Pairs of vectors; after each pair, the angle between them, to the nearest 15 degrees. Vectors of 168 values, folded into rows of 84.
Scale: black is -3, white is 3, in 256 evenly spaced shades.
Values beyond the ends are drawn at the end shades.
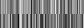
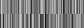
45 degrees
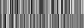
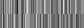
60 degrees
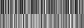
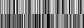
135 degrees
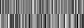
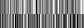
75 degrees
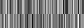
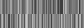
135 degrees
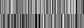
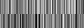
15 degrees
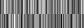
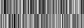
165 degrees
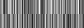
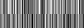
15 degrees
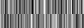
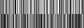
90 degrees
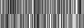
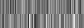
45 degrees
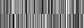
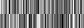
105 degrees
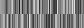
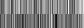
120 degrees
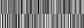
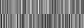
165 degrees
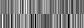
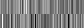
15 degrees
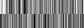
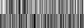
30 degrees
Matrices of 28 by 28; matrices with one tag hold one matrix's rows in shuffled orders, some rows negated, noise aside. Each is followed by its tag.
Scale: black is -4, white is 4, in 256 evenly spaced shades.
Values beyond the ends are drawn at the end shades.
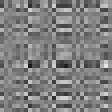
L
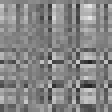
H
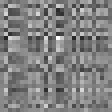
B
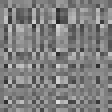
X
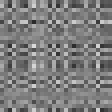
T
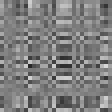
L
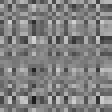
T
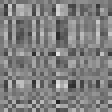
X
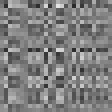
B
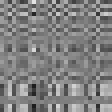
T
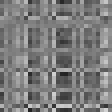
L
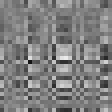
L
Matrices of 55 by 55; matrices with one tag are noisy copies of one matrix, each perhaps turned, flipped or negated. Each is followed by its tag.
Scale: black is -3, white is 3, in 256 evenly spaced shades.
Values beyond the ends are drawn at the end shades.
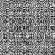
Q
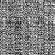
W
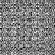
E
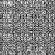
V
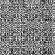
V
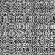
Q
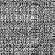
W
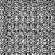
E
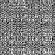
V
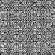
V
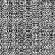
Q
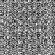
E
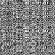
Q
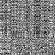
W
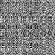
Q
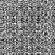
E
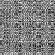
V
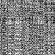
W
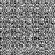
E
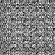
E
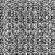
E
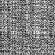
W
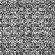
E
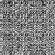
V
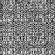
V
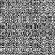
Q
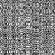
Q
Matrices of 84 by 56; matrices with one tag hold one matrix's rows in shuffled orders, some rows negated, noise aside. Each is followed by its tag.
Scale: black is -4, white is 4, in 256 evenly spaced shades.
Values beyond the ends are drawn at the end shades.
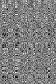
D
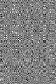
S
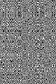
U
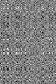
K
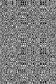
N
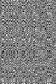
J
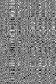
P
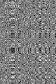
P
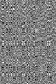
J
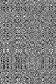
K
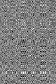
N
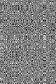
S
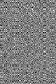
S
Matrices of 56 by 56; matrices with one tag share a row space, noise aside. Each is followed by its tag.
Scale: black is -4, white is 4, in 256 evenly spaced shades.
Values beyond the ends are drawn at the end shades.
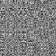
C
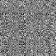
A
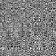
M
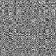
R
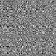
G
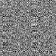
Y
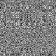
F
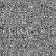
C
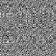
G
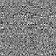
C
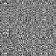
G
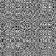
F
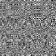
M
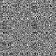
Y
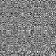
M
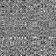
C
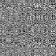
M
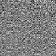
M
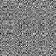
G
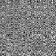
M
